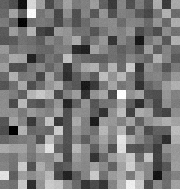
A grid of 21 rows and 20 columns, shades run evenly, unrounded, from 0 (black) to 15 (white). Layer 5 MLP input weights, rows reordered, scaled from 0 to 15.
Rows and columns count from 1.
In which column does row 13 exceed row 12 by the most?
16
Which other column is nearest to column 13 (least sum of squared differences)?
17
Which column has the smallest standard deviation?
20
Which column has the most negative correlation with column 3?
4
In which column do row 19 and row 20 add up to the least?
18
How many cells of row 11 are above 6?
14
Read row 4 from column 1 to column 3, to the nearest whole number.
5 9 7
